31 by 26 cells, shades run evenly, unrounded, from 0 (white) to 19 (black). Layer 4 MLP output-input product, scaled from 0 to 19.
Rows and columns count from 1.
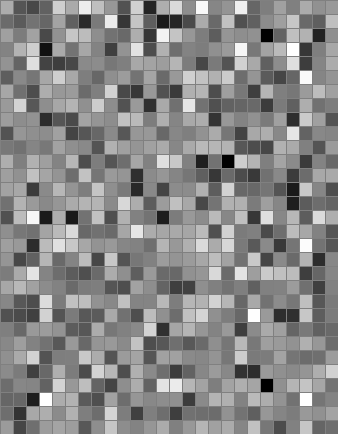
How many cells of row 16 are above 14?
4
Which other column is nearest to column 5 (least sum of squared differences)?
18
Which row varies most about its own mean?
16
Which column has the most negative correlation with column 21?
13
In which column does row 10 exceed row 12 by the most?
19
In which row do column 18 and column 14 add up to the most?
21
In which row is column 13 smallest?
3
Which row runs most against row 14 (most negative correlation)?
5
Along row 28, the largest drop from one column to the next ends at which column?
22
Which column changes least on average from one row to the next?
1
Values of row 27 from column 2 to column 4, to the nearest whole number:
10 14 11
